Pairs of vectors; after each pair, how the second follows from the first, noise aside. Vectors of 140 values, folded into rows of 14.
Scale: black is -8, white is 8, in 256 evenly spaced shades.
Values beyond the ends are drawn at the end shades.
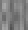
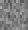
shuffled.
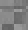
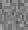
shuffled.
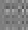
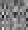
wrapped around, negated, scaled up.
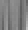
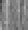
reversed, negated.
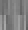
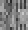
wrapped around, negated, scaled up.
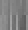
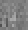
wrapped around, negated, partly zeroed.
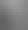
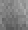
reversed, negated.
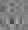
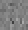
partly zeroed.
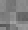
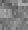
reversed, negated.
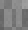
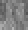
reversed.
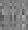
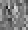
wrapped around, negated, scaled up.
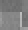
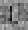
wrapped around, negated, scaled up.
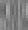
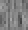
reversed, negated.
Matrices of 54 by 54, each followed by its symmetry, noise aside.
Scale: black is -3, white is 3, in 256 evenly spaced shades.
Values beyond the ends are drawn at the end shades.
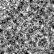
symmetric.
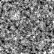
symmetric.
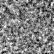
antisymmetric.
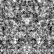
mirrored left to right.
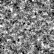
same after a half turn.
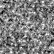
same after a half turn.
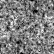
same after a half turn.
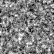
no symmetry.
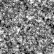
symmetric.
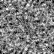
same after a half turn.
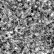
antisymmetric.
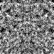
mirrored left to right.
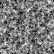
same after a half turn.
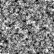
same after a half turn.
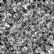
symmetric.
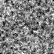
no symmetry.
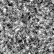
antisymmetric.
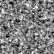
antisymmetric.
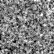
antisymmetric.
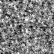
antisymmetric.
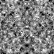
mirrored left to right.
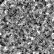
symmetric.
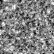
no symmetry.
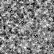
symmetric.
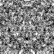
mirrored left to right.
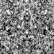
mirrored left to right.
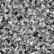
symmetric across the other diagonal.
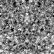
mirrored left to right.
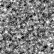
same after a half turn.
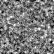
same after a half turn.
